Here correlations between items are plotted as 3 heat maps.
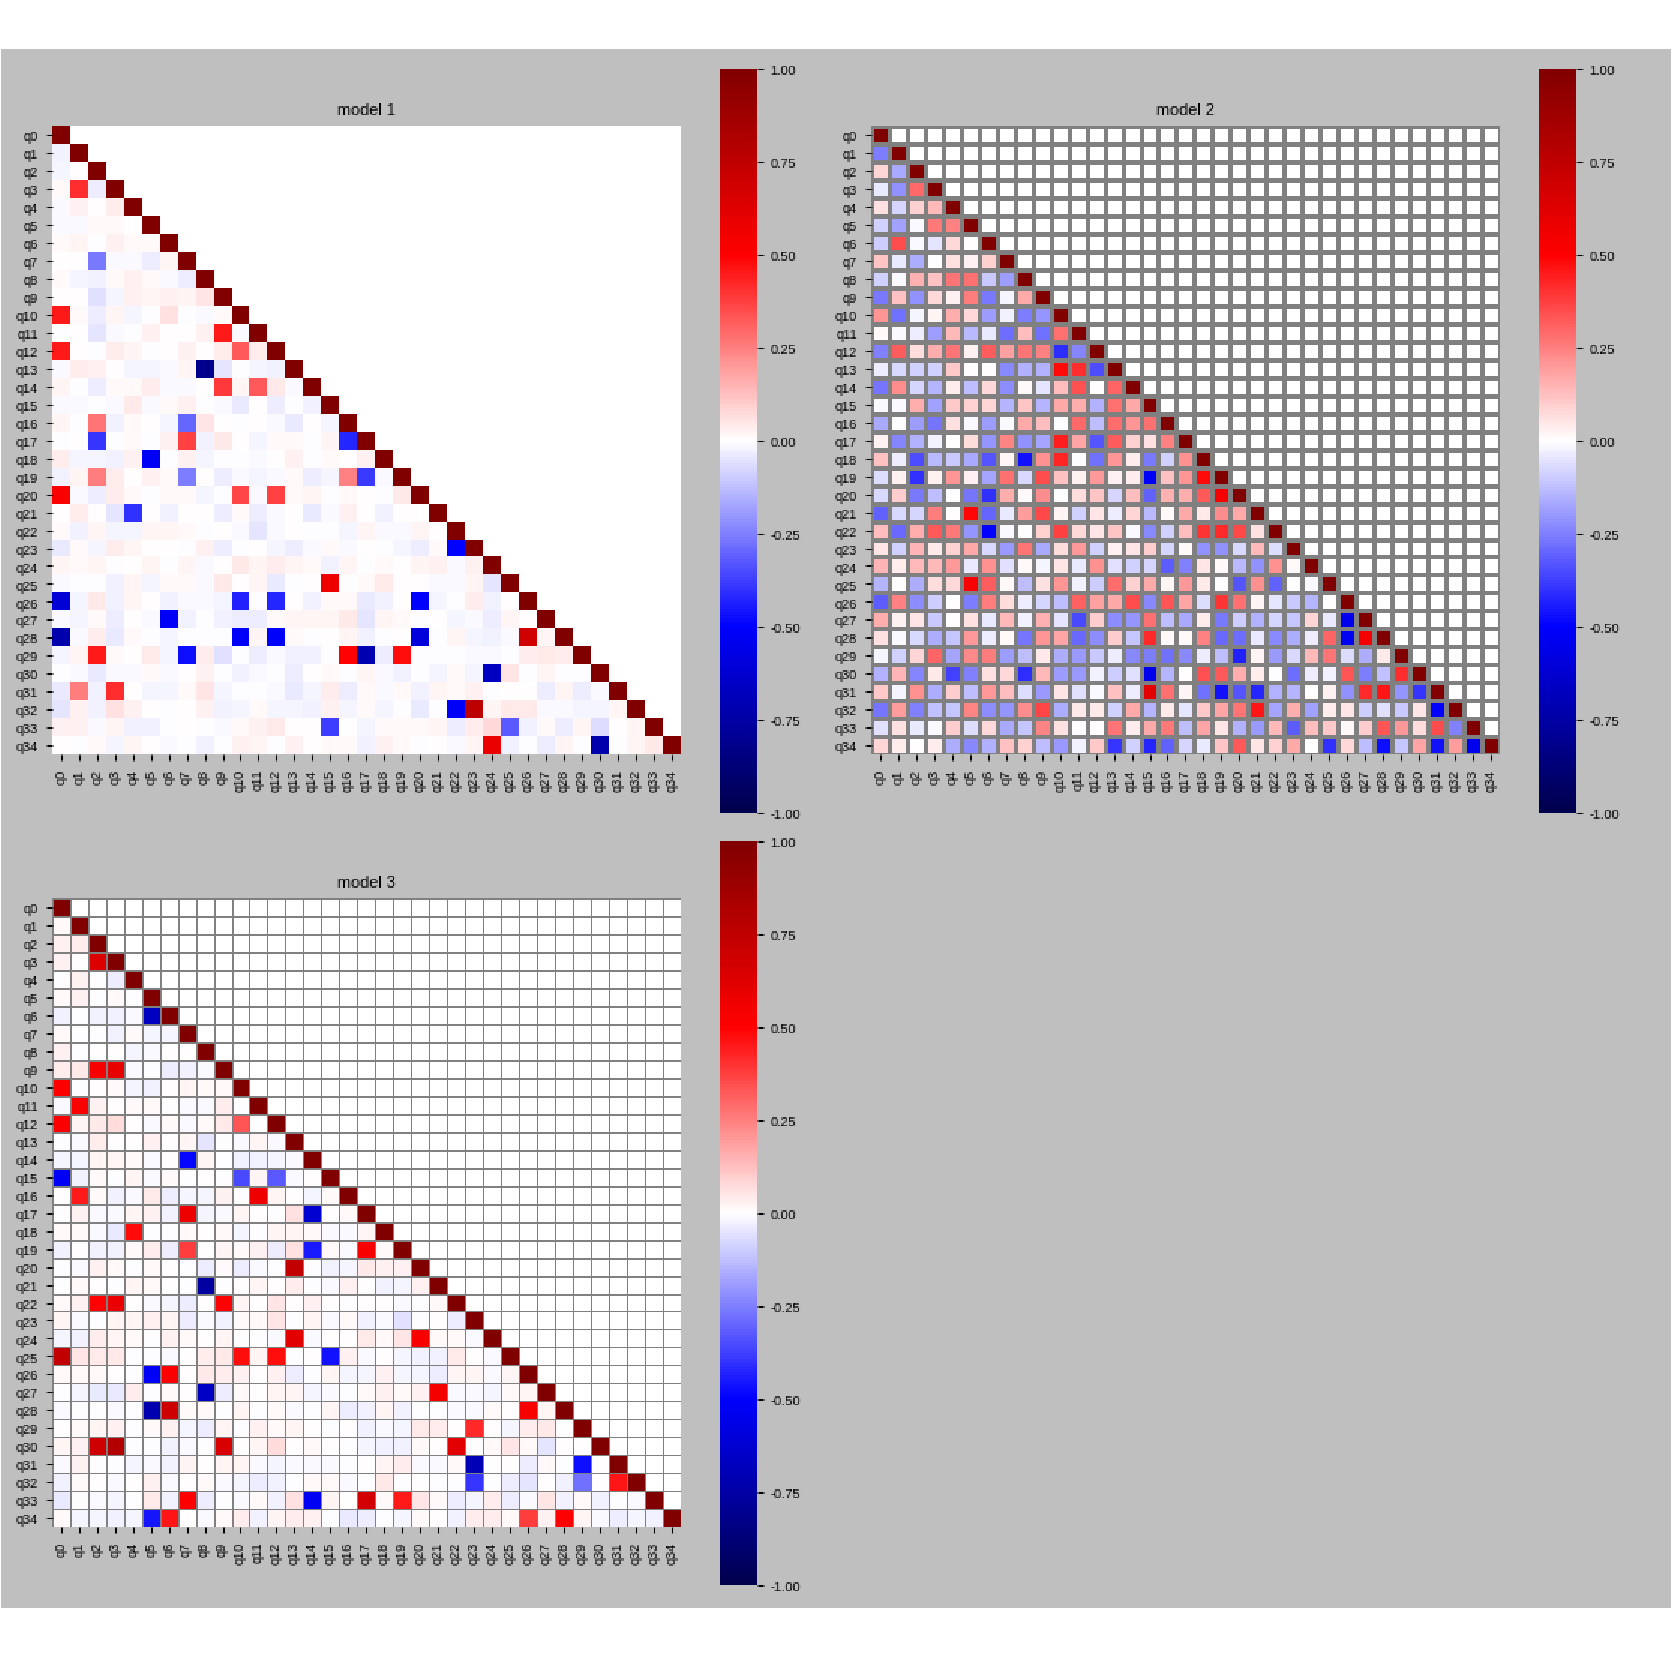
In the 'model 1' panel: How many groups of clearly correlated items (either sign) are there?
11
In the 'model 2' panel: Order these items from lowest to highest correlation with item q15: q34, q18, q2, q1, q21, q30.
q30, q34, q18, q21, q1, q2
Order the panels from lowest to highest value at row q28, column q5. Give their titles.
model 3, model 1, model 2
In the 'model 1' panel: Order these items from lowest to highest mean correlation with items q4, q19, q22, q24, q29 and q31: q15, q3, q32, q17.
q17, q32, q15, q3
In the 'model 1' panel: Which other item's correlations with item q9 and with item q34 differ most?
q30
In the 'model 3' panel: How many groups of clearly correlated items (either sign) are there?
9
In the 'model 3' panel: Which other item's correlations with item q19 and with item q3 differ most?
q30
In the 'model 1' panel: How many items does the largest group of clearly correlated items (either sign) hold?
6
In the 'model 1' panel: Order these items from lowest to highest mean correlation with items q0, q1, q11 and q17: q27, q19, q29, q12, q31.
q29, q19, q27, q31, q12
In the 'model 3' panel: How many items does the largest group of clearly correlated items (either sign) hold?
5
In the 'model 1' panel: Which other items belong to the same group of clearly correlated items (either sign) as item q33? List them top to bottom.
q15, q25
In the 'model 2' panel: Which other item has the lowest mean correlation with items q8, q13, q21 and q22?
q6
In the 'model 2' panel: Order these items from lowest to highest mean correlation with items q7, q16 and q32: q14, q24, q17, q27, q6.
q24, q6, q27, q14, q17
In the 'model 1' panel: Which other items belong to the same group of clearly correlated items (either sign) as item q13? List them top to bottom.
q8
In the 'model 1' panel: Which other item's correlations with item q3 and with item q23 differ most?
q32
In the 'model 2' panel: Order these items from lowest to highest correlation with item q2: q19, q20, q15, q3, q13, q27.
q19, q20, q13, q27, q15, q3
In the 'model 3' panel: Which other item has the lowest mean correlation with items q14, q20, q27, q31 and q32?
q23
